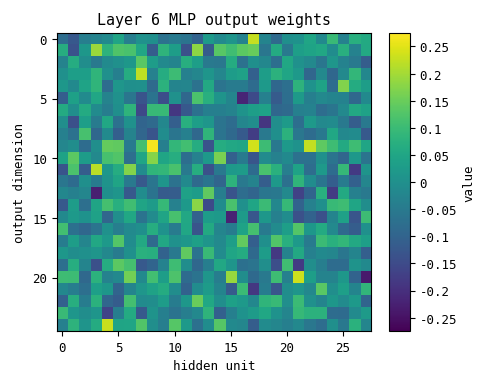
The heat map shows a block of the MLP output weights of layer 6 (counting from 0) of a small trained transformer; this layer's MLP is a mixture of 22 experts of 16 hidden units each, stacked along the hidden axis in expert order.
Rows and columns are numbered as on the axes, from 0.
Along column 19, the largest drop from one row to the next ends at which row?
18
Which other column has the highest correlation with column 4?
14
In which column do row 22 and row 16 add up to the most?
21
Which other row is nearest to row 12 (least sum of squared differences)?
7
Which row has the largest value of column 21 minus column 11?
20
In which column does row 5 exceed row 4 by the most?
12
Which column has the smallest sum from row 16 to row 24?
17
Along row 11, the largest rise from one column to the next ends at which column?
3
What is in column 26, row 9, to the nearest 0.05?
0.1
